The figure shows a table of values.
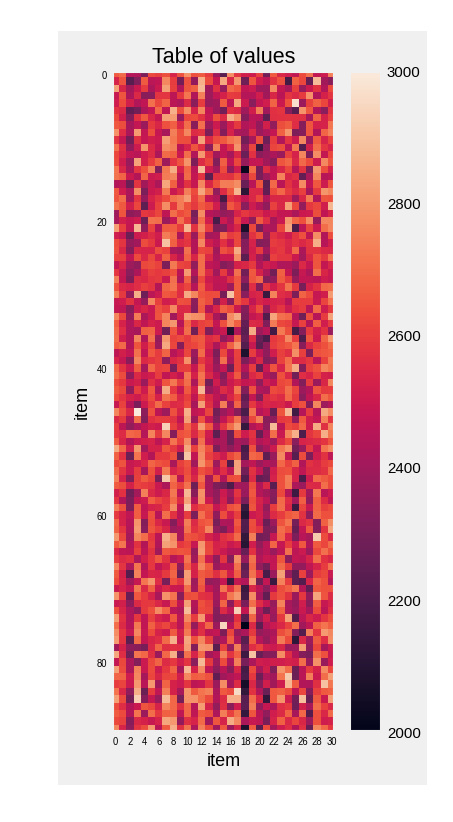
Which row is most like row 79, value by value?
63
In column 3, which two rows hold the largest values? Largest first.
46, 85
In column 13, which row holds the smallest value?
14
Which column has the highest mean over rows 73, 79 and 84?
17
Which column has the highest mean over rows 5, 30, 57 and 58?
10
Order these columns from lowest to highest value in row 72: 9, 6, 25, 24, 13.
25, 24, 9, 6, 13
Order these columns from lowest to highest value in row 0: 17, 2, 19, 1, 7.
2, 19, 17, 7, 1
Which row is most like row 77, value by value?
59
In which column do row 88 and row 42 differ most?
16
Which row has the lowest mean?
35
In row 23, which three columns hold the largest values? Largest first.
7, 28, 12
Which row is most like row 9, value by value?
15
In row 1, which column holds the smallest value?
24
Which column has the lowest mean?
18
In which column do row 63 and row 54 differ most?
28
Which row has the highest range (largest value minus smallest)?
75
